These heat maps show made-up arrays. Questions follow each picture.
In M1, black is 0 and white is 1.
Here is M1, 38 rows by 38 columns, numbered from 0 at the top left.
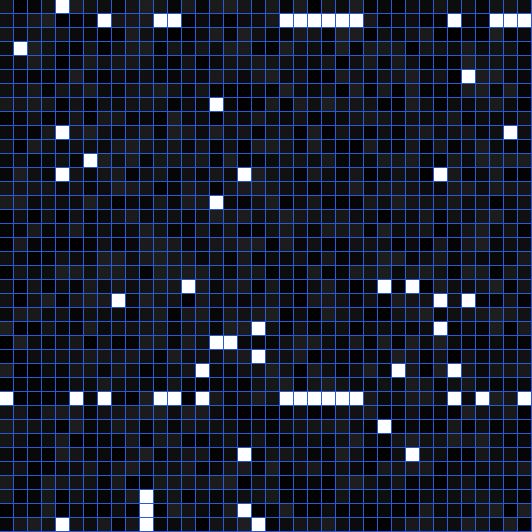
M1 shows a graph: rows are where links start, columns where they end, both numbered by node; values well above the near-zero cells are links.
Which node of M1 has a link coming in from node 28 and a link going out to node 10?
node 37
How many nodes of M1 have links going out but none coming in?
4
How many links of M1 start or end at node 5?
2
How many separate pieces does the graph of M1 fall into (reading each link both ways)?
3
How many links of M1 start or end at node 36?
4
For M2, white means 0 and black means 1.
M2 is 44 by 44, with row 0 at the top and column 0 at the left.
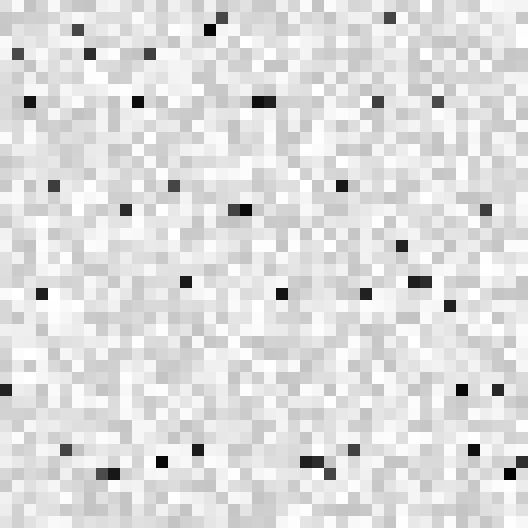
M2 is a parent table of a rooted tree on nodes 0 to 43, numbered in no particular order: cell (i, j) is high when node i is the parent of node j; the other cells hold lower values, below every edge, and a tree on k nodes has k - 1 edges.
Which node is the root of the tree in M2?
24
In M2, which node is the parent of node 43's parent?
32
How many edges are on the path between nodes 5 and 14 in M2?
8
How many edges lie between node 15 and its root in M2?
2
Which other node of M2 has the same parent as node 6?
17
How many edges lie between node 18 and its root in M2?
5
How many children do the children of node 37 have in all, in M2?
4
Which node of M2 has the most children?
8
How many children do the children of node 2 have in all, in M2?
4
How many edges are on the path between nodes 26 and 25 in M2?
2
